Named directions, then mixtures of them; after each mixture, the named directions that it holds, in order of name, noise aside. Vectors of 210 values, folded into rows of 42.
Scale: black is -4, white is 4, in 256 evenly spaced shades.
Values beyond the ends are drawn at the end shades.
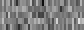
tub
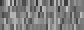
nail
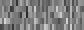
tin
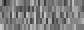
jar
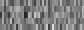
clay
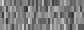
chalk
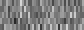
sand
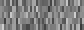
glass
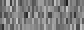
clay, glass, nail.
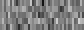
tub.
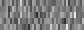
glass, sand.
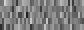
jar, tin.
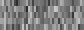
chalk, tin, tub.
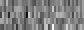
clay, sand, tin.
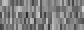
clay, jar.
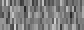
chalk, clay, nail.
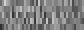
jar.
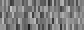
clay, glass, tub.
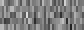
chalk, nail, tin.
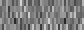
sand.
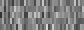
clay.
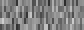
clay, tin, tub.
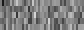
chalk, jar, tub.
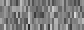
chalk, sand, tub.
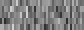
tin.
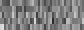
glass, jar.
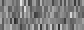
clay, sand.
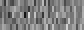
clay, jar, sand.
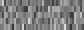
chalk.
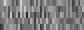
jar, sand.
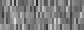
chalk, nail, tin.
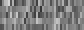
jar, nail, tub.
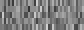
chalk, clay, nail.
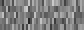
chalk.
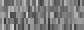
nail, tin, tub.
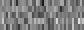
tub.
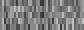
clay, glass, tub.
